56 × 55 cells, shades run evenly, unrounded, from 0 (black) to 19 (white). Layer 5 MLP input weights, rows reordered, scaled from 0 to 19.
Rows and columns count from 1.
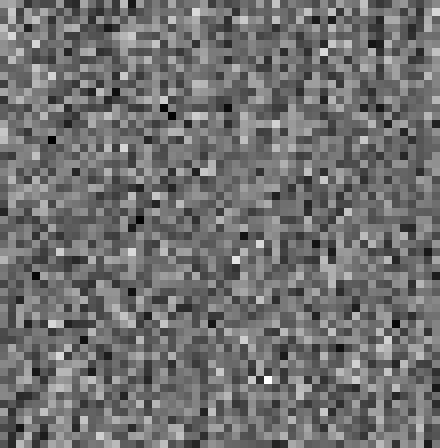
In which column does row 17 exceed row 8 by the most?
1
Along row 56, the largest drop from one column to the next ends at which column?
54
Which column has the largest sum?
8
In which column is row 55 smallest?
6
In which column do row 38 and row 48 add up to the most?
34
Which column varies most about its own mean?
17
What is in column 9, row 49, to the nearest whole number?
13
